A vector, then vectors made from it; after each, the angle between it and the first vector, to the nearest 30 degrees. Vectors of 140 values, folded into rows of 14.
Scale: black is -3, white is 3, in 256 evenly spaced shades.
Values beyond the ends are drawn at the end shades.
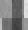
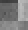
90 degrees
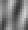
60 degrees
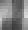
30 degrees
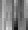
60 degrees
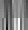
120 degrees
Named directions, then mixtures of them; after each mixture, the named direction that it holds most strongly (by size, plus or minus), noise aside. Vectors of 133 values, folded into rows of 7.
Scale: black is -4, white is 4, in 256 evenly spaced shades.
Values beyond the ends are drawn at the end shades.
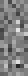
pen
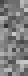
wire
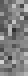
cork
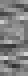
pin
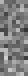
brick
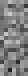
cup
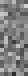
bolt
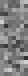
wire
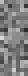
brick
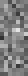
pen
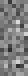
pen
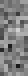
pen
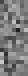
brick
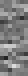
pin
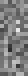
pen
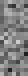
cup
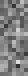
pen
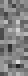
pen
